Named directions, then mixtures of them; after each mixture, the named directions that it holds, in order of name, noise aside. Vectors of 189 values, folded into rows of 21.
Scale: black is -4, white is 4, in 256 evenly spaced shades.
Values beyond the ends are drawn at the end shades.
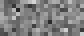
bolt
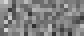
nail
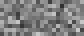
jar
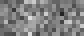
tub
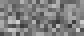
jar.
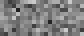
bolt.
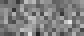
tub.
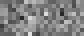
tub.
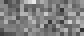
bolt, jar, tub.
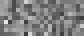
nail, tub.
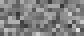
jar.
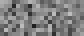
bolt, nail.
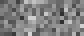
tub.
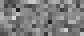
bolt.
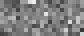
bolt, jar, tub.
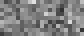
bolt, jar, tub.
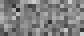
bolt.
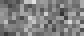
bolt, tub.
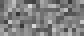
bolt, jar, nail.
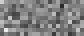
jar, nail.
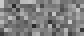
bolt, jar, nail.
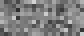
bolt, jar, tub.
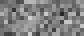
tub.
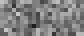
bolt, nail, tub.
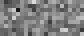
bolt, nail.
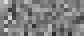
nail.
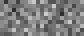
jar, tub.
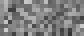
nail, tub.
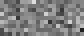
bolt, jar, tub.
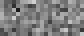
bolt.
